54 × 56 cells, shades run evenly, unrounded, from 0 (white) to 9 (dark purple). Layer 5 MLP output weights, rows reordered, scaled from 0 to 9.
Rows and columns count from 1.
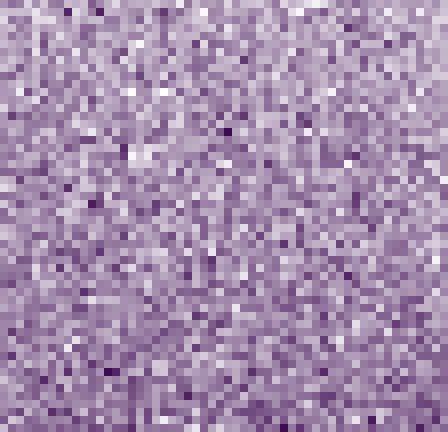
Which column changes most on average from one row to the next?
28
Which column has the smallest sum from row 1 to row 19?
5
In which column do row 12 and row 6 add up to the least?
17
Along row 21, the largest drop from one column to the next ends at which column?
44
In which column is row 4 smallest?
29
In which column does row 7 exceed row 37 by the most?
38
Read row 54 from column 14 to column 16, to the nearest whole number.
4 6 6
